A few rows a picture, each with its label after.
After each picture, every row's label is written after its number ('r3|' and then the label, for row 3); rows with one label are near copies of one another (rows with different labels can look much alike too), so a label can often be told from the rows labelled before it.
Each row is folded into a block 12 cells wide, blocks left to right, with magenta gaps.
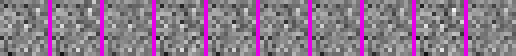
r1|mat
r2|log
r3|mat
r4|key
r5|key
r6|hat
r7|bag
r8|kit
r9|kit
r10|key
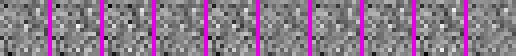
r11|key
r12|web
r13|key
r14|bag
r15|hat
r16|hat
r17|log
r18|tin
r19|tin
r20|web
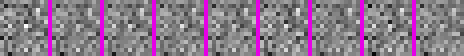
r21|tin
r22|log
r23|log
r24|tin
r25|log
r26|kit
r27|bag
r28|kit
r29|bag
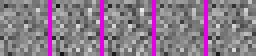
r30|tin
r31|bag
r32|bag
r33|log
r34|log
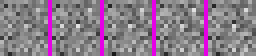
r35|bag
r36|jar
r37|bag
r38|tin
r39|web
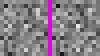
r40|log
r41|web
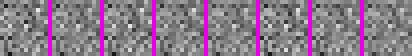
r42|web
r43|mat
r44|tin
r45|hat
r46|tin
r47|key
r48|bag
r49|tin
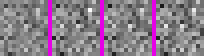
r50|log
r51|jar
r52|web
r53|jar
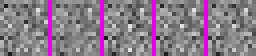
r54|bag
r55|log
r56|kit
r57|hat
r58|hat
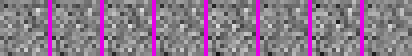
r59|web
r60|hat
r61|tin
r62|mat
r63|web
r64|web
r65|key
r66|log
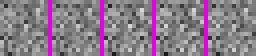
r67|key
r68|hat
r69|hat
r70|log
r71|web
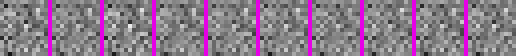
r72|key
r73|log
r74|mat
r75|log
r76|log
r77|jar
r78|tin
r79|jar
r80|bag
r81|mat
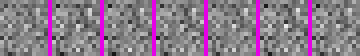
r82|bag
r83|log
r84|kit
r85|kit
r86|key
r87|jar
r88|jar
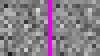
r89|jar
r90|hat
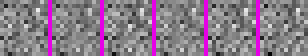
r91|jar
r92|log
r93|log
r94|tin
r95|bag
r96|kit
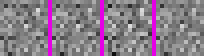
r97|hat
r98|mat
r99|log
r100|mat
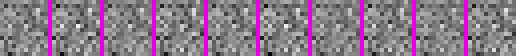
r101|hat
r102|mat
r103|jar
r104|log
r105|hat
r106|mat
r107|log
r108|jar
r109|web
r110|bag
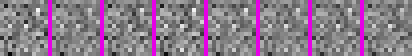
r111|hat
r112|mat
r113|kit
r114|log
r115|log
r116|tin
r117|tin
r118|web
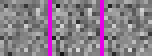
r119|key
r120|key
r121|bag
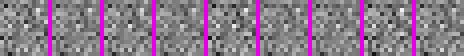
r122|jar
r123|web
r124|jar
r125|web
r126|hat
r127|tin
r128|mat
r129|hat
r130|web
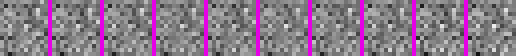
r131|log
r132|jar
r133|bag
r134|tin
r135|kit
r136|tin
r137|bag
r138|key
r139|key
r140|mat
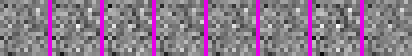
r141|jar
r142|tin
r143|bag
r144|bag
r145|tin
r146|jar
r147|tin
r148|jar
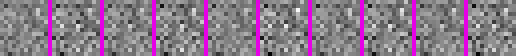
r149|log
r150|web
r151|jar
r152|kit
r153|bag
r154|jar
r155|log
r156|log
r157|kit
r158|hat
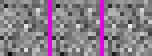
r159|web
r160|bag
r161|hat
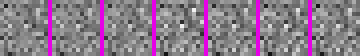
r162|bag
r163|web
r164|jar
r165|tin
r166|key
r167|mat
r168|bag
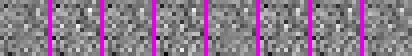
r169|log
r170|jar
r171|kit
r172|kit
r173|tin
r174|key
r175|key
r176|tin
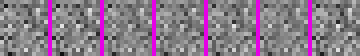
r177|bag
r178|bag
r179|bag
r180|web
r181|key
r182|key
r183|key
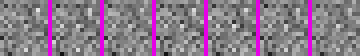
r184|kit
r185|log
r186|mat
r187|hat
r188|web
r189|kit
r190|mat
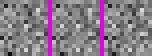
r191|kit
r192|bag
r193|kit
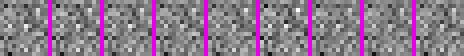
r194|log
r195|tin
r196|tin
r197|hat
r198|web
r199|jar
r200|mat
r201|kit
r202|kit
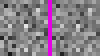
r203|hat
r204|web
